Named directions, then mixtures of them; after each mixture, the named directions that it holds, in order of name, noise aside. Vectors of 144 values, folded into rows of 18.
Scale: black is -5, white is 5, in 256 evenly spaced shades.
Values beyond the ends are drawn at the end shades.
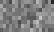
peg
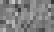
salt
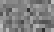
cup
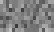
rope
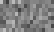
rope, salt.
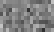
cup.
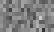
cup, peg, rope.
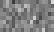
peg, rope, salt.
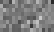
peg.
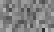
cup, peg, rope.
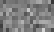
cup.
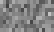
peg, rope, salt.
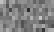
cup, rope, salt.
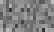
cup, rope.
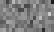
peg, rope, salt.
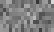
cup, peg, rope.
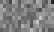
peg.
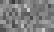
cup, salt.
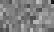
cup, peg.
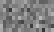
cup, peg, rope.
